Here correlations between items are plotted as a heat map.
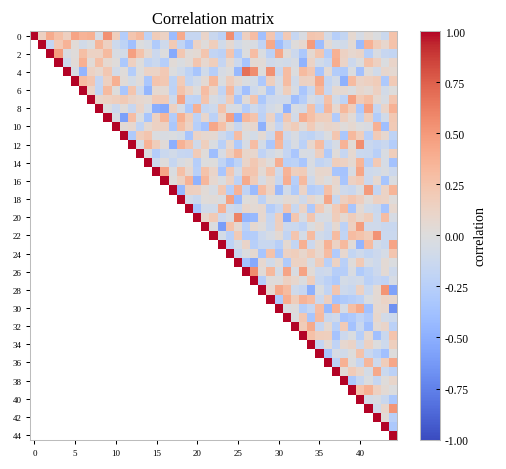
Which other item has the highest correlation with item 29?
4
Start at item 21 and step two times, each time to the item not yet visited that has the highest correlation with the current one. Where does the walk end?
12
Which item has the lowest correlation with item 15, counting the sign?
8
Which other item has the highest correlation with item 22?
42
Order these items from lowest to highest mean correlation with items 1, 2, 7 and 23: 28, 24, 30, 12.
28, 30, 12, 24
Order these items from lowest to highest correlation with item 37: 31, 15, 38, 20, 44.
15, 44, 31, 38, 20
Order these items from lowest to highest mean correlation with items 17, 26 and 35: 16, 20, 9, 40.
20, 40, 9, 16
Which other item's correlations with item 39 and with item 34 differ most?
32
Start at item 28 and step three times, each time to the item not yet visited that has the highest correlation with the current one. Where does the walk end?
25
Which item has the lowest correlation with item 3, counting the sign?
33
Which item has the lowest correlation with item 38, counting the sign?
5
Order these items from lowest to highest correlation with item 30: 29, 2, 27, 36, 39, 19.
36, 29, 19, 27, 39, 2
